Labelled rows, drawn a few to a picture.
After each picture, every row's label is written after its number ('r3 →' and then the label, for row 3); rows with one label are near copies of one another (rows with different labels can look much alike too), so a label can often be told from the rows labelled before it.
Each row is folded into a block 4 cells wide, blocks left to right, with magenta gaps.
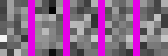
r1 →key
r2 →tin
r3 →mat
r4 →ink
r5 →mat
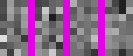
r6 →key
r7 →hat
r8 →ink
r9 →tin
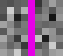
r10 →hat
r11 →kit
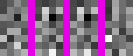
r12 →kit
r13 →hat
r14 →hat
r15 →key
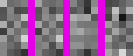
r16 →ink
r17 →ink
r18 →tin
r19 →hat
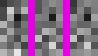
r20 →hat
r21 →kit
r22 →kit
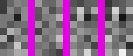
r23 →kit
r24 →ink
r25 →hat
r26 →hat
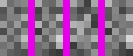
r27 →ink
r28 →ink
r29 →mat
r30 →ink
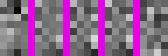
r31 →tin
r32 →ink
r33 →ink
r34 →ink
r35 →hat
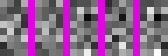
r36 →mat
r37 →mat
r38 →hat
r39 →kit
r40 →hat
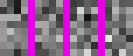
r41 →tin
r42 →mat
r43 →hat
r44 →key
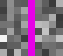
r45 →key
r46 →mat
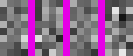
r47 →ink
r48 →key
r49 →ink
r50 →hat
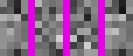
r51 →tin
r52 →ink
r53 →kit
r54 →tin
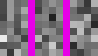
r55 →key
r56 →kit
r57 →mat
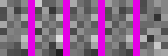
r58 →ink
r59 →ink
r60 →ink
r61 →ink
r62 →kit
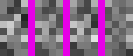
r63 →mat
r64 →mat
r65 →mat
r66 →ink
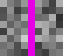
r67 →ink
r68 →mat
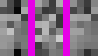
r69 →tin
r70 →mat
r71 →tin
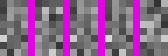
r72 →key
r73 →hat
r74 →key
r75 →key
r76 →mat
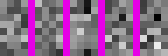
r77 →mat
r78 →ink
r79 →tin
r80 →kit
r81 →kit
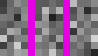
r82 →kit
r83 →hat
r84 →ink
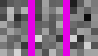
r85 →hat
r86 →key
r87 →kit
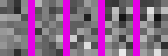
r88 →tin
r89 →ink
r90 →kit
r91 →hat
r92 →hat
